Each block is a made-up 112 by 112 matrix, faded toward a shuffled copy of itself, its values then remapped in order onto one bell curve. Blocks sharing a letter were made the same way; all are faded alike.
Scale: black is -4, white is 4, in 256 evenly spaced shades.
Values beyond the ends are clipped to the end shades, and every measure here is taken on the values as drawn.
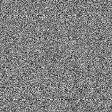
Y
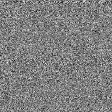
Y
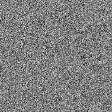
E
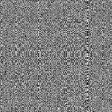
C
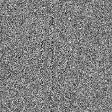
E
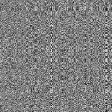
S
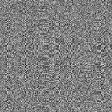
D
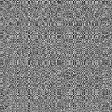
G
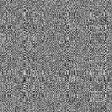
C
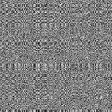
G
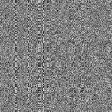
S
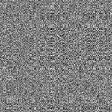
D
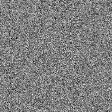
E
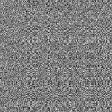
D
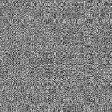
D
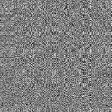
C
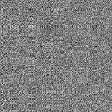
D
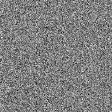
E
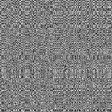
G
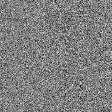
E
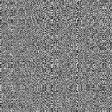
C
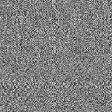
D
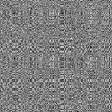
G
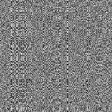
C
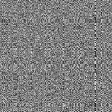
C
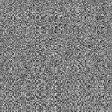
D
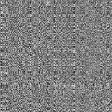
C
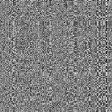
C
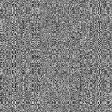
S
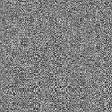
D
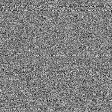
Y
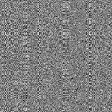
C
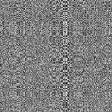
C
